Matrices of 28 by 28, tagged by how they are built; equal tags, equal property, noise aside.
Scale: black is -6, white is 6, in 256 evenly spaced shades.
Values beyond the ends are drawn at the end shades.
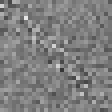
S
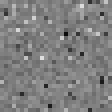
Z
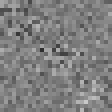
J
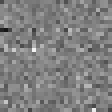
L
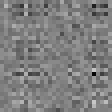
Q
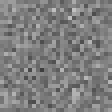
Q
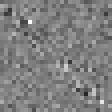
S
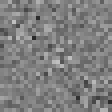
J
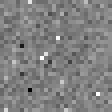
Z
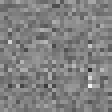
Q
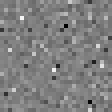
Z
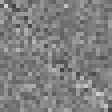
S
